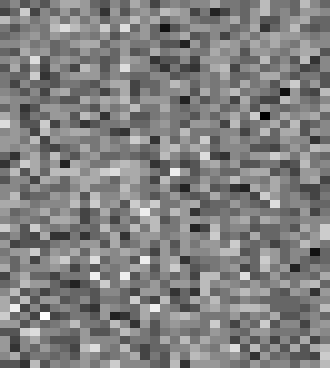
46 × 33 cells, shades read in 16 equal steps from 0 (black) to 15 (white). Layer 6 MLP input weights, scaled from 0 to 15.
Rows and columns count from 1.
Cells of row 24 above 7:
13
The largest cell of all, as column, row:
5, 40
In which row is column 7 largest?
4
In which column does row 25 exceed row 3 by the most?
27
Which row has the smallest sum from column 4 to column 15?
30
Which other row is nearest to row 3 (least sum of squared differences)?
26
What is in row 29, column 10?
6
